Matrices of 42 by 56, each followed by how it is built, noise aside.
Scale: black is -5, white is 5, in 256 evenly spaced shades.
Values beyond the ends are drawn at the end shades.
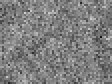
smooth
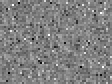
sparse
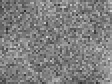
smooth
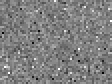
sparse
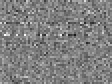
uneven rows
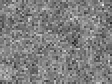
smooth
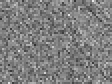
Toeplitz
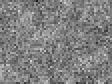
smooth
